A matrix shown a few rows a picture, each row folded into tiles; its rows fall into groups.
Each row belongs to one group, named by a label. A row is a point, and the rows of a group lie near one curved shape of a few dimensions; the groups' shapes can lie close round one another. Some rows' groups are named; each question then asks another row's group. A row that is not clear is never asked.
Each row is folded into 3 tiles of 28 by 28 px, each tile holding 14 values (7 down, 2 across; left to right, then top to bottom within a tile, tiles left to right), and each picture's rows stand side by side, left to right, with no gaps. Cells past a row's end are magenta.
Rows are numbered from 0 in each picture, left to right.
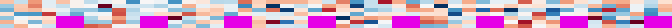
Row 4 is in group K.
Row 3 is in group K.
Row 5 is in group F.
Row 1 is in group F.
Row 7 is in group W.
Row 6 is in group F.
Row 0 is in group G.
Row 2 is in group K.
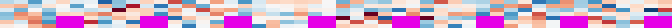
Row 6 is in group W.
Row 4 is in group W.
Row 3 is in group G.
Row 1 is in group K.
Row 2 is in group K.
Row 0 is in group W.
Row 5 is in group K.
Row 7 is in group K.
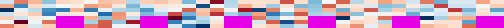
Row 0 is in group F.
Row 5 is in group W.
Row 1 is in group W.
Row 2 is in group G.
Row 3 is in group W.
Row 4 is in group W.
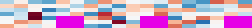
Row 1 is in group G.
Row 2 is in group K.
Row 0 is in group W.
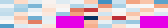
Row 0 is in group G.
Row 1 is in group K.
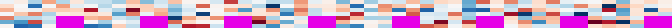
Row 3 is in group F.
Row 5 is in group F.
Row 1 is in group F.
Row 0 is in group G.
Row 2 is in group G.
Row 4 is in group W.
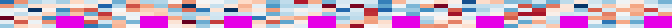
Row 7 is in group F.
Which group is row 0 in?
W
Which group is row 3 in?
K
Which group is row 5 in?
F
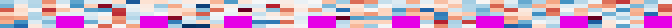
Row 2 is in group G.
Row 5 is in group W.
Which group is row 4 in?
K
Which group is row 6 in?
F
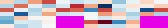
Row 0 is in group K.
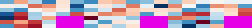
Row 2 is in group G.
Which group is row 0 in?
G
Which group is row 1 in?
K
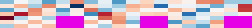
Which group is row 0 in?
K
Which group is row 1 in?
W
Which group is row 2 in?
K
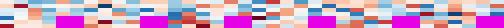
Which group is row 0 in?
W
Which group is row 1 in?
F
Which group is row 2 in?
G
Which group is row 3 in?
K
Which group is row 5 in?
G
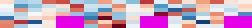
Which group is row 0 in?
K
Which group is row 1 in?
G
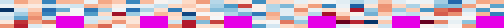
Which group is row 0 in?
F
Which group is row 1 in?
F
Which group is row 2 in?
W
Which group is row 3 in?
G
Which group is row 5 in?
K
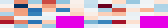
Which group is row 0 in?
F
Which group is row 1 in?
F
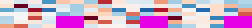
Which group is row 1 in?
W
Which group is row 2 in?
W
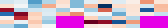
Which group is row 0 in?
W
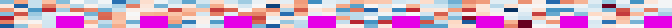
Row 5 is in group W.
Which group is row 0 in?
W
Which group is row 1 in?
W
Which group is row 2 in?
F
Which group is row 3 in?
F
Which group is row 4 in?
K
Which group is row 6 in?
F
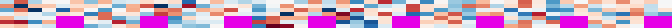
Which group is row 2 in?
K
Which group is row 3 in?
G
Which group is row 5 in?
W
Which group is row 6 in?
W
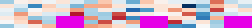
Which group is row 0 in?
G
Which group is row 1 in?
W
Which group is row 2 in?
W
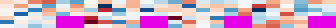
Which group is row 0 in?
K
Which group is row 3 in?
F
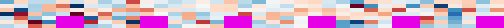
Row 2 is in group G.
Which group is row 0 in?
G
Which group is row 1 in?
W
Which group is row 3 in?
G
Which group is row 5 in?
W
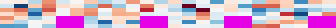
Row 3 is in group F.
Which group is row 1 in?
K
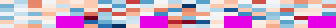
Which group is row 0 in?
G
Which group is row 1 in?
G
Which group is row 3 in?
W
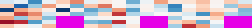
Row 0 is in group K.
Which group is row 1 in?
F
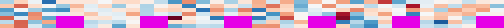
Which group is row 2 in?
W
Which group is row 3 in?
W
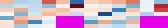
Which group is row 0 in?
K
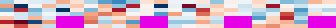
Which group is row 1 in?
K
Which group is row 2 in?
F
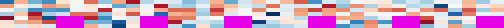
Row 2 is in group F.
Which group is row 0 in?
W
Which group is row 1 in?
G
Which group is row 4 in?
F
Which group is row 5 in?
F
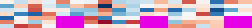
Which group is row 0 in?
G
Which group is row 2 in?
F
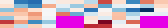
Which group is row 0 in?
K
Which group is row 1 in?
F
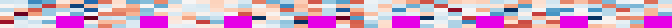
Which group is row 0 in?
K
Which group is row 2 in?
G
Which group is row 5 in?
W
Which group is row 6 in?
F
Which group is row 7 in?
W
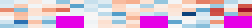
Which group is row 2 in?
K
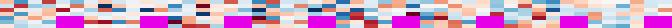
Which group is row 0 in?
K
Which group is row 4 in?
G
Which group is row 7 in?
G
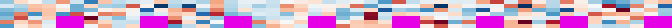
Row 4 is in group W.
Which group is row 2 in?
F
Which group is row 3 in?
G
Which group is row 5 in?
F
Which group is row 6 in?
F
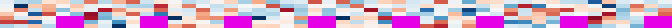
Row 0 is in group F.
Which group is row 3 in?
W
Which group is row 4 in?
W
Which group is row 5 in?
F
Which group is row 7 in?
W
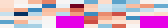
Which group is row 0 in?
K
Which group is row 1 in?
W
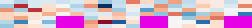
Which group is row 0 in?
F
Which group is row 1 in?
K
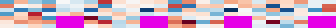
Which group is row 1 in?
K
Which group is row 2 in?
F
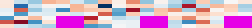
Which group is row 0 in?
K
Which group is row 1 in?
W
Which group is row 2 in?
F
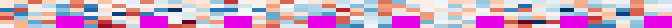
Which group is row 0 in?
W
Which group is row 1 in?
G
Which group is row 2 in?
F
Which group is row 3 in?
W
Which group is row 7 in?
F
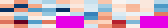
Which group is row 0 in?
F
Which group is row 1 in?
G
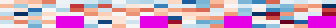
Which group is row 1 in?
F
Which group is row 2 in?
K
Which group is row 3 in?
G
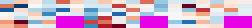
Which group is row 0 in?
F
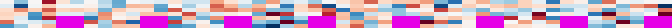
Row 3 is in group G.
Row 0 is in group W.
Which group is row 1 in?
W
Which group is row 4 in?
W
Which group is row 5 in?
K
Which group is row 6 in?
W
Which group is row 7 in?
G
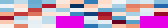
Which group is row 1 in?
G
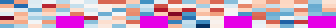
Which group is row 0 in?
W
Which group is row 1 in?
K
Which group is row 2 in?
G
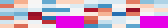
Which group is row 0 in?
W
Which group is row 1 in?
F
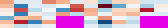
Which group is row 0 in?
K
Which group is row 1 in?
K
